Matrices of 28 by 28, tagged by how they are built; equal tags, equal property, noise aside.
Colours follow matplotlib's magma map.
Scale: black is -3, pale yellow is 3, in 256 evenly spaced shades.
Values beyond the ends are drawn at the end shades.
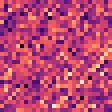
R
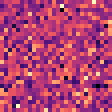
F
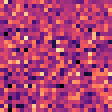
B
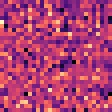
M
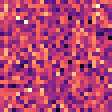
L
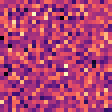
F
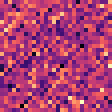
R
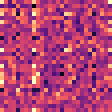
B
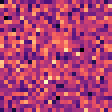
M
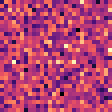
L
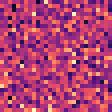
L
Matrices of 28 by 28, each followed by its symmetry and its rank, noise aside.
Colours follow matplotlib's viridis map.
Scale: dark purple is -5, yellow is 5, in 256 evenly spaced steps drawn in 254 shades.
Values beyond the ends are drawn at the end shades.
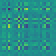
symmetric, rank one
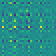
no symmetry, rank two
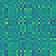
no symmetry, rank two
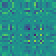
symmetric, rank two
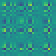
symmetric, rank one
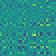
no symmetry, rank three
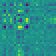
symmetric, rank two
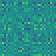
no symmetry, rank three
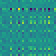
no symmetry, rank one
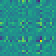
symmetric, rank two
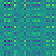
no symmetry, rank one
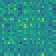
no symmetry, rank three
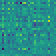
no symmetry, rank three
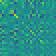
symmetric, rank three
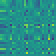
no symmetry, rank two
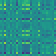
no symmetry, rank one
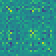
symmetric, rank three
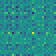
symmetric, rank three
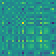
symmetric, rank two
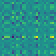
no symmetry, rank two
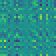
antisymmetric, rank two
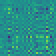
no symmetry, rank two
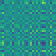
symmetric, rank one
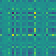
symmetric, rank one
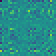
symmetric, rank three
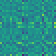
antisymmetric, rank two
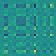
symmetric, rank one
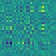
antisymmetric, rank two
